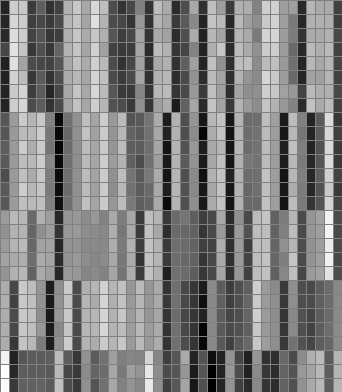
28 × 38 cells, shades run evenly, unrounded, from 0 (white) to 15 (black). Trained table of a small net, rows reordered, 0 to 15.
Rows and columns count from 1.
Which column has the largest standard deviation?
1
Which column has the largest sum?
23
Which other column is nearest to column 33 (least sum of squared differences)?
5
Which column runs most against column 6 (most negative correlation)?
16
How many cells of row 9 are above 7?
18
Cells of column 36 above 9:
12
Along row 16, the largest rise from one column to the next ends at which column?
38
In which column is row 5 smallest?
2
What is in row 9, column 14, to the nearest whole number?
4
